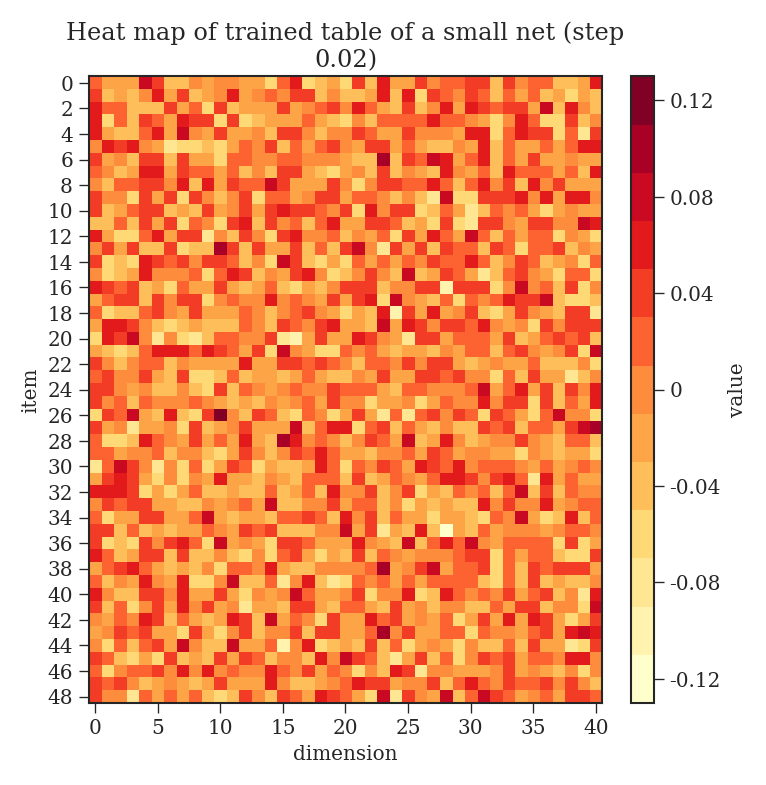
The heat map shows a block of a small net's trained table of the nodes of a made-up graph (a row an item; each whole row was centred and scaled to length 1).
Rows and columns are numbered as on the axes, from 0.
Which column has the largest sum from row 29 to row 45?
33
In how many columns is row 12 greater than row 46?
18
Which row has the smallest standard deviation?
29
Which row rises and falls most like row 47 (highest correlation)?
16
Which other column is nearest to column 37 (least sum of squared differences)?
13
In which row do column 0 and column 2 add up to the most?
32
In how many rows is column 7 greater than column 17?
22
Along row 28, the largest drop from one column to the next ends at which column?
26
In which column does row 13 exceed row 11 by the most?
10
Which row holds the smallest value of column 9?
12
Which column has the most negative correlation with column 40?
27
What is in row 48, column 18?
0.06
